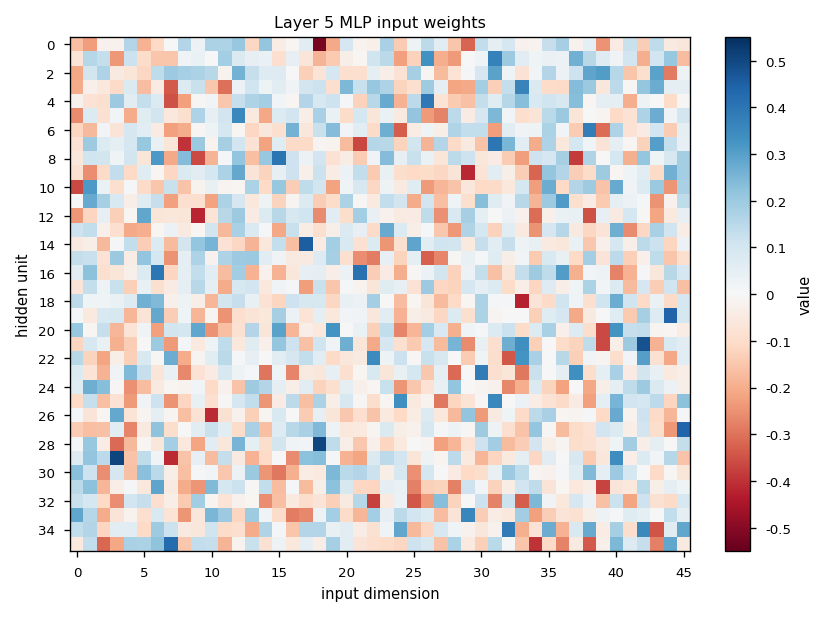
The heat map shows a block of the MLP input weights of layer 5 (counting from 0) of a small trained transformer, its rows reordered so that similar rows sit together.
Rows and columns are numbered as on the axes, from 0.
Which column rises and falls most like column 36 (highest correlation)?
12
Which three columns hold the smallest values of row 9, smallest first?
29, 34, 1
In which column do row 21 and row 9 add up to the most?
42
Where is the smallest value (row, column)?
0, 18
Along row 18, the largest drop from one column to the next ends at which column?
33
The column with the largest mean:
40
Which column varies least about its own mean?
20
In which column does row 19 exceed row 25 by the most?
44
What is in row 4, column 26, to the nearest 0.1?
0.4
